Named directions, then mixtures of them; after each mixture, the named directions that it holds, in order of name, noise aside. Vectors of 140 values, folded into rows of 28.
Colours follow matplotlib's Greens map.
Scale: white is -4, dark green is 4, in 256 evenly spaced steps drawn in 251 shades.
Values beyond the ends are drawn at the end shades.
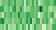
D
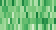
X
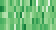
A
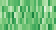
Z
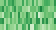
D, X.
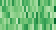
X, Z.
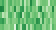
A, D.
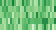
X.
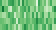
A, X, Z.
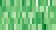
A, D, X.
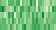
A, Z.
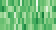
A, X, Z.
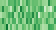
D, Z.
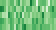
A.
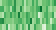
D.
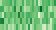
D.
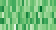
A, D, X.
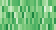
Z.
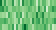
A, X.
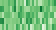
D.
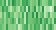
X, Z.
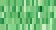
D.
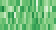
A, Z.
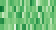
A, D.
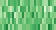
Z.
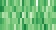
A, X.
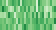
A, X, Z.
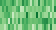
X.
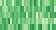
X.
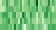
A, X.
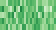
A, D, Z.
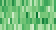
D, X.
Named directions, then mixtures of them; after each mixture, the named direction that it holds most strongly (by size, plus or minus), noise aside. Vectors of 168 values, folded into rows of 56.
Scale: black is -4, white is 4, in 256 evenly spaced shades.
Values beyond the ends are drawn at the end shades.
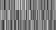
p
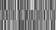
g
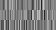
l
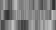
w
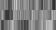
w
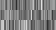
l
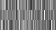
g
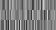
l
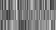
g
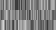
p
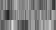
w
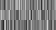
p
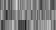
w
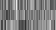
g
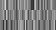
g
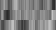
w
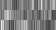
w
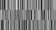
l
